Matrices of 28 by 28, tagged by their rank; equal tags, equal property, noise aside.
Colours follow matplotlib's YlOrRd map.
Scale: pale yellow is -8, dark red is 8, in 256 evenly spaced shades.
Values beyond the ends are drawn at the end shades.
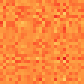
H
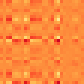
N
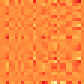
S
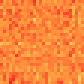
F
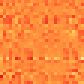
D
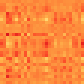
S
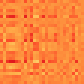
S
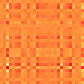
N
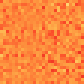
F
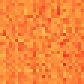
F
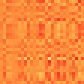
S
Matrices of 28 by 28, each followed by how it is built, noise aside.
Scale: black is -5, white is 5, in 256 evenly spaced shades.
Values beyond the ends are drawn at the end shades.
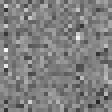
uneven columns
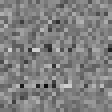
uneven rows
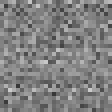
repeating columns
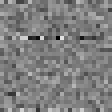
uneven rows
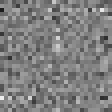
low rank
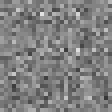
low rank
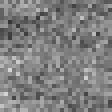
smooth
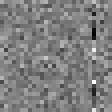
uneven columns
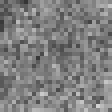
smooth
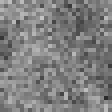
smooth
